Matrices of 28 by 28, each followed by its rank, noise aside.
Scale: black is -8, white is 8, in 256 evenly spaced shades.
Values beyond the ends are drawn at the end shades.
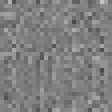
six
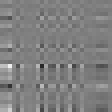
one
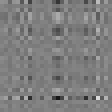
one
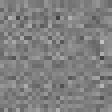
four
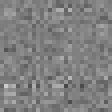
four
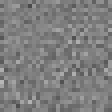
six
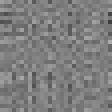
three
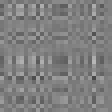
one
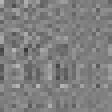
three
